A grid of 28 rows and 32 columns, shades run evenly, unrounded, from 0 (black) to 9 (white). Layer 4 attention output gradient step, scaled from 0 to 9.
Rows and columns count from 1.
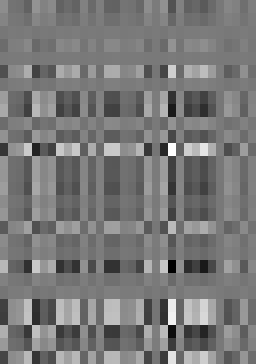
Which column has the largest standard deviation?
22
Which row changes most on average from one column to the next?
12
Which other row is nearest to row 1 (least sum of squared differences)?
16
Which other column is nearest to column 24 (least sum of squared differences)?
4
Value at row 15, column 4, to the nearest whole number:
3
